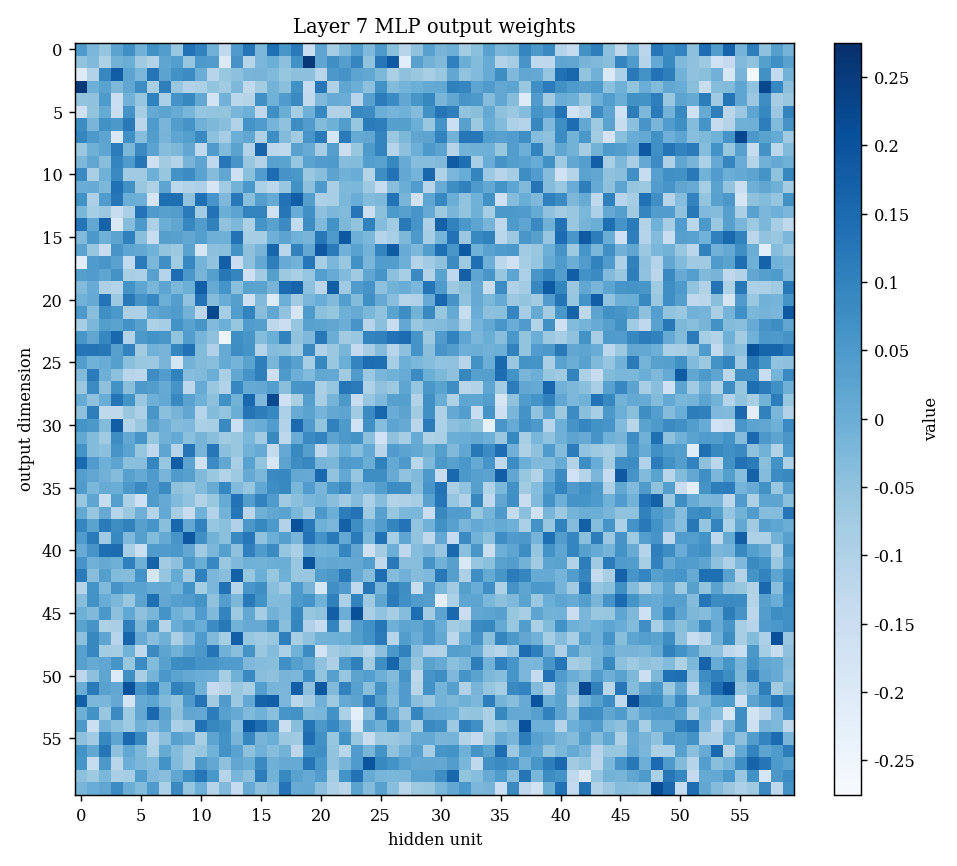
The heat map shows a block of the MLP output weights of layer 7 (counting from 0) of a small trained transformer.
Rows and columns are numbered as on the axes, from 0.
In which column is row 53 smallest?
23
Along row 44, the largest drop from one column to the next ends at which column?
30
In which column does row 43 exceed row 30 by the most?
34
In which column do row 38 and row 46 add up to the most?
18
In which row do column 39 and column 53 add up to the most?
19
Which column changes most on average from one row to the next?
35
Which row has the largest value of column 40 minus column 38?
59
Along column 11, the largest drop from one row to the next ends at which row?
22
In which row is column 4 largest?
51
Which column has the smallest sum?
28
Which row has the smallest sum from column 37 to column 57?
1
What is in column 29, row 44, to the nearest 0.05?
0.05
